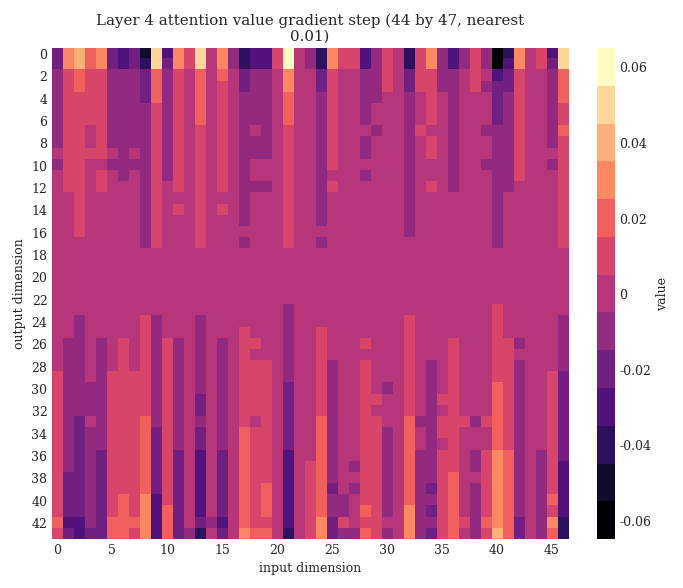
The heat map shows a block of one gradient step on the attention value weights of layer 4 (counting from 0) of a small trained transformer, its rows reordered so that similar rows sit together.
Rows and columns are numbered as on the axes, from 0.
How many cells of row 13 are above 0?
5
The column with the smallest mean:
46
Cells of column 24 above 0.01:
11
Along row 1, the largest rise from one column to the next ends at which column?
9
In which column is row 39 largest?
40
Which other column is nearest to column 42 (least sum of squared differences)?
25
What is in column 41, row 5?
-0.01
